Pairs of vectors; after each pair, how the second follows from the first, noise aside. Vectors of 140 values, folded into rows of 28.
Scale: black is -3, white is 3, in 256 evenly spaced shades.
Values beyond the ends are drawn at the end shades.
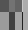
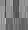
reversed, shrunk.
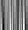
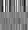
reversed, partly zeroed.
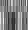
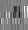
reversed, partly zeroed.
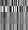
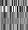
copied.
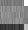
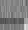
wrapped around, shrunk.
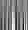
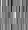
reversed, partly zeroed.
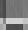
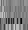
negated, partly zeroed.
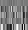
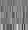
shrunk.
